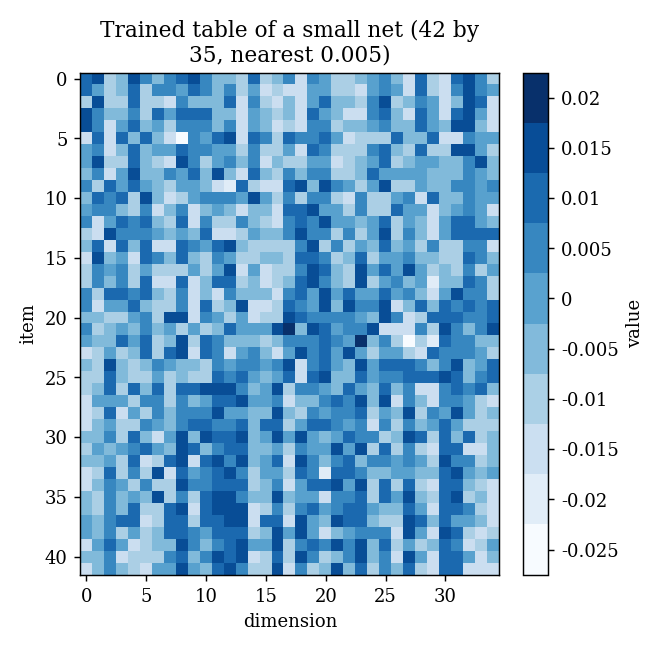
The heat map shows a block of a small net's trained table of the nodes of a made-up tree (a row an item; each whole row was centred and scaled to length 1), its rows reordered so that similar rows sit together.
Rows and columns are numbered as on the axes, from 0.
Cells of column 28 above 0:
12
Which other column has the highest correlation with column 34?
17
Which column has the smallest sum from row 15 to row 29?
0
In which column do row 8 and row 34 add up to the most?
11
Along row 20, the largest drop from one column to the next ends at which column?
9
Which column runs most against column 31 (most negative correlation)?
1
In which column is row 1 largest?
32
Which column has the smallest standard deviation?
19
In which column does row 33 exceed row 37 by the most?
6
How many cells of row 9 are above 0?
12
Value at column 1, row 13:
-0.015
